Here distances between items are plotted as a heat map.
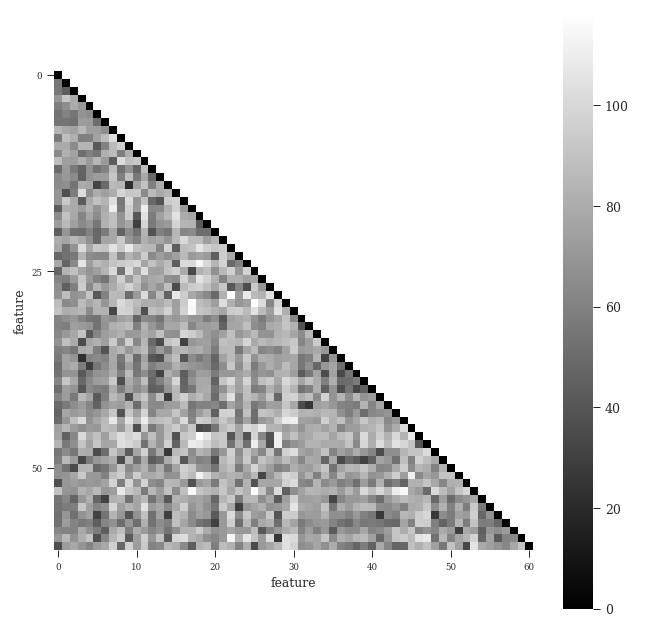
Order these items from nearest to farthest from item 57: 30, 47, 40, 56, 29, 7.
56, 40, 7, 30, 29, 47
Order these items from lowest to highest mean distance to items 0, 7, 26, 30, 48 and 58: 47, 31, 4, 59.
31, 4, 59, 47
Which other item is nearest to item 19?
10
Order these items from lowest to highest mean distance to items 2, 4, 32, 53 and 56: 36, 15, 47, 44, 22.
36, 15, 47, 22, 44
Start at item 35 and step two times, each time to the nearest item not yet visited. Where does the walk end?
6
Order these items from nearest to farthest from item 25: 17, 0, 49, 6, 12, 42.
17, 0, 42, 49, 12, 6
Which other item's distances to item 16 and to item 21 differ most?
34
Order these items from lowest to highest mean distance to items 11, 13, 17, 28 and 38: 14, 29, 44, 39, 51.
39, 14, 51, 44, 29
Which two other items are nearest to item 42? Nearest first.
32, 31
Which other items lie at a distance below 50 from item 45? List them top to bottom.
10, 18, 19
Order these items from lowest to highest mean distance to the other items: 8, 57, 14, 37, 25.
57, 37, 14, 8, 25
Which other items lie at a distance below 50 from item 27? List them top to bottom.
1, 15, 22, 24, 46, 47
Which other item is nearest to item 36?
3
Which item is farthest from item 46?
18
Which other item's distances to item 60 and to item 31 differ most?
21
